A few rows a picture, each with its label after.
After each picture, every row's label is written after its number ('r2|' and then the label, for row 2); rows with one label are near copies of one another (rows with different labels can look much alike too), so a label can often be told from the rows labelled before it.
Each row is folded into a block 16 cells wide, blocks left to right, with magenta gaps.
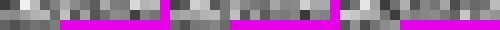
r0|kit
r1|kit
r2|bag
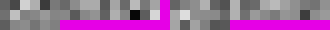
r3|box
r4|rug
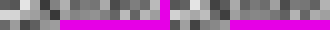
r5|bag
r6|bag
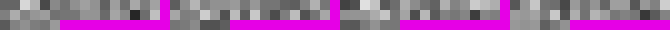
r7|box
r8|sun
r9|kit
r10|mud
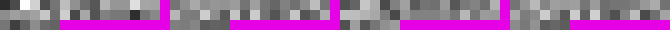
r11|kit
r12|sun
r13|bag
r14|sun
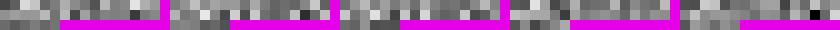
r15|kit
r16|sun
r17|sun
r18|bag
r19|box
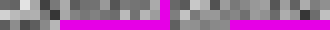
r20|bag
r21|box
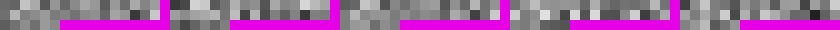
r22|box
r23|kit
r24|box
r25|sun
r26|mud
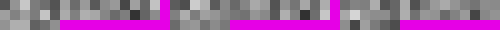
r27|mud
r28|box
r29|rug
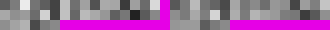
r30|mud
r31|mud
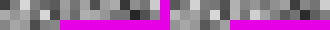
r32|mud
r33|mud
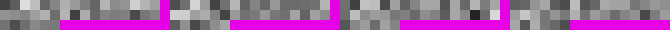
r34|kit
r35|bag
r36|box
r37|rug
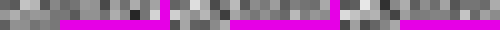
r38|box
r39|bag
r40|bag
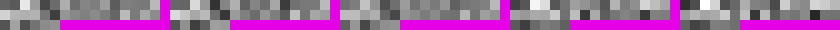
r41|bag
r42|bag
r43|bag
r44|kit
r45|kit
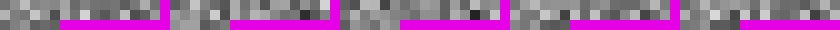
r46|sun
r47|mud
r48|box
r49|sun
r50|sun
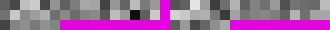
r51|box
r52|bag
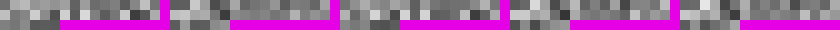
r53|sun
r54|bag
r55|sun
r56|bag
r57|bag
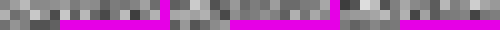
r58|sun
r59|bag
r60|kit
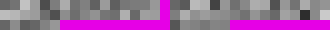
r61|bag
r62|box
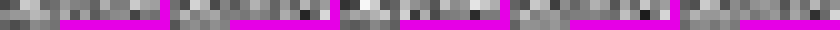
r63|kit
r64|box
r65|kit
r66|box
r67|box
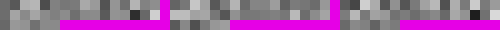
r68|box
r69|bag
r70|box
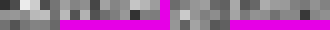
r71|kit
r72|rug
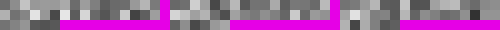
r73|sun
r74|bag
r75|rug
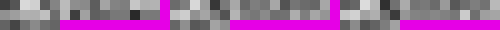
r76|kit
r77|bag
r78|bag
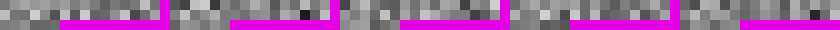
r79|sun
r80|box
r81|mud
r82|sun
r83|box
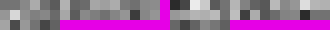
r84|rug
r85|kit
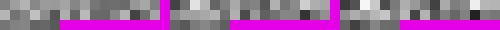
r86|sun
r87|kit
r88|kit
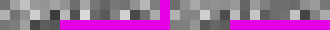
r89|sun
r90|sun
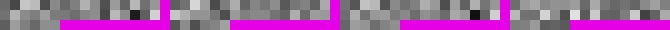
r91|box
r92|bag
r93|box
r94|sun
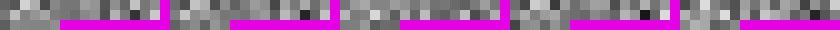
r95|box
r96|box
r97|sun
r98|box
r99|mud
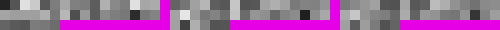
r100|kit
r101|rug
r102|rug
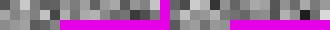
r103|mud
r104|box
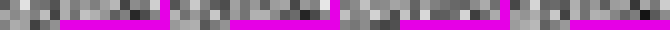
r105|mud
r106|mud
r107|sun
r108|mud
